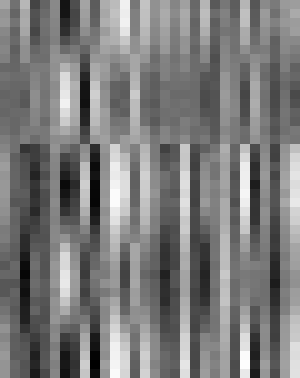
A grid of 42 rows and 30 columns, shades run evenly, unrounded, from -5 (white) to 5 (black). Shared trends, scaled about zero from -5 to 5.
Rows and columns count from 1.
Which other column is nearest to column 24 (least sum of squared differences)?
5
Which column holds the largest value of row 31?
3
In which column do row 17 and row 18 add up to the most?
10
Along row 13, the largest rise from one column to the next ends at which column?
9
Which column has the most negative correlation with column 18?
23
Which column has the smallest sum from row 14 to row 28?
12
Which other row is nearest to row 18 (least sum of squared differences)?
25
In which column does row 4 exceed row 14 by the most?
7
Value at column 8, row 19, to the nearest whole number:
2
